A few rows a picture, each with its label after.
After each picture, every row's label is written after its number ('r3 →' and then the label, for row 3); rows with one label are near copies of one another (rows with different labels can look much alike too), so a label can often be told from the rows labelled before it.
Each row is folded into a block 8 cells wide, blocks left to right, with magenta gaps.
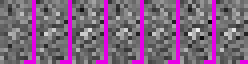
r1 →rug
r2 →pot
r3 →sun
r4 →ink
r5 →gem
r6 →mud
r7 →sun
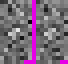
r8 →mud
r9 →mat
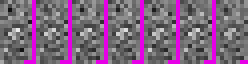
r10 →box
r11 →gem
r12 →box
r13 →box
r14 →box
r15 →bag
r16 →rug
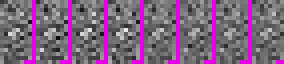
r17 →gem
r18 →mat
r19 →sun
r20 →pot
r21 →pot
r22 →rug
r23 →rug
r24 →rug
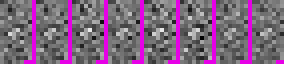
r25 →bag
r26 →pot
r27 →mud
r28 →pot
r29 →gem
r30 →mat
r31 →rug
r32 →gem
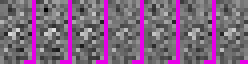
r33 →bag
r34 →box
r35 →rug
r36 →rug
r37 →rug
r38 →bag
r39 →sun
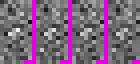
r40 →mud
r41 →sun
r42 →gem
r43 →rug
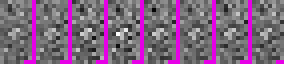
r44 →rug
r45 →mat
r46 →mat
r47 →bag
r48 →box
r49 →rug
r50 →rug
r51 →rug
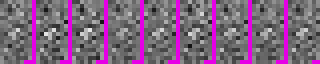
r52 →rug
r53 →bag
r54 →pot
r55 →rug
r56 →sun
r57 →rug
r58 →mat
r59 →box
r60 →sun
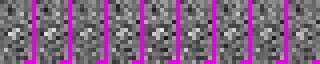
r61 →bag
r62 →sun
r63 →sun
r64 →ink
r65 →mat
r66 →mat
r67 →rug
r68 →mat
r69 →bag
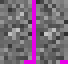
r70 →gem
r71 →gem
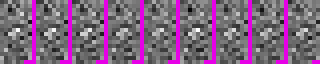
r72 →mud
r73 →mud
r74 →gem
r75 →box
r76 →mud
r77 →box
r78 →ink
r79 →rug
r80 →gem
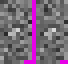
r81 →gem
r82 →mud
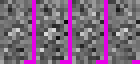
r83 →box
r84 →mat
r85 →rug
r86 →mud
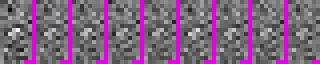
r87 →box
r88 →mud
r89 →ink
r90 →gem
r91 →gem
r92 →sun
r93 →sun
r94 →gem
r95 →mat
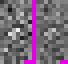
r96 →sun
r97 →box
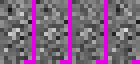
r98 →rug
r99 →mat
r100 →gem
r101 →mud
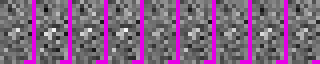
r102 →mud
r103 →bag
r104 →mud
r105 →mud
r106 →rug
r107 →mat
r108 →gem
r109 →bag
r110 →rug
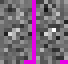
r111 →sun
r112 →mud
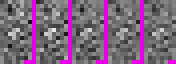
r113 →rug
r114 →gem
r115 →box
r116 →pot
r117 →bag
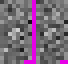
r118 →mat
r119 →gem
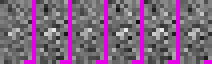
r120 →gem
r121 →ink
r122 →mud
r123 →mud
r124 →ink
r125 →rug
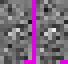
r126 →pot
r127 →box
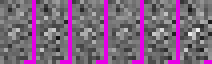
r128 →rug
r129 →mat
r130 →ink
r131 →box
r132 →ink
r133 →bag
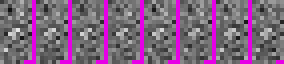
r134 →sun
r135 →ink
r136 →bag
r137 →gem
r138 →mud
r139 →rug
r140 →mat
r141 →mat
